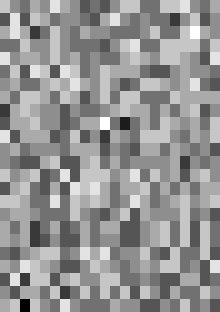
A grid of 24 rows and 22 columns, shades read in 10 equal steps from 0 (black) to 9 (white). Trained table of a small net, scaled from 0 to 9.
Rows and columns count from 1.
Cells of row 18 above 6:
3
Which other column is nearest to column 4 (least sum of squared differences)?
5
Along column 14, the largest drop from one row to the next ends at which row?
17
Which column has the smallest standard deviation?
12
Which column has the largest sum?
19
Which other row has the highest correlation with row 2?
22
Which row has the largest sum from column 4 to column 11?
20
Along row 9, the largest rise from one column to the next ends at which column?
2
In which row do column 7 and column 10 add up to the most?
14
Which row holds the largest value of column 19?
1
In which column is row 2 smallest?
18
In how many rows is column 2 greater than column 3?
10
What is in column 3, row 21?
8
